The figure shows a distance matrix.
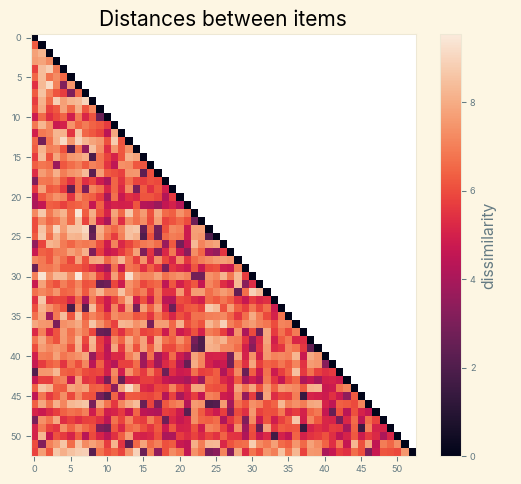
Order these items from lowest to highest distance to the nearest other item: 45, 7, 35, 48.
45, 7, 48, 35
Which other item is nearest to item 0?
42
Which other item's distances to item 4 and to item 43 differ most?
12
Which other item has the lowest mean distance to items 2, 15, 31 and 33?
50
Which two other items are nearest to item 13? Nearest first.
51, 1
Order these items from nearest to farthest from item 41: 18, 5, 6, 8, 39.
8, 18, 6, 5, 39
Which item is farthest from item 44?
13
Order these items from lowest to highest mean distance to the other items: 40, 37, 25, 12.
37, 40, 12, 25
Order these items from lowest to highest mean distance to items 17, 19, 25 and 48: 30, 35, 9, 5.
5, 35, 9, 30
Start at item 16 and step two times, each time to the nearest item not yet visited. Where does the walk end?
3
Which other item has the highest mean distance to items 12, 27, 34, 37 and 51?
6
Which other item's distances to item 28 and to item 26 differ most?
32
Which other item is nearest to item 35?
2
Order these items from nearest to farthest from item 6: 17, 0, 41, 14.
0, 41, 14, 17
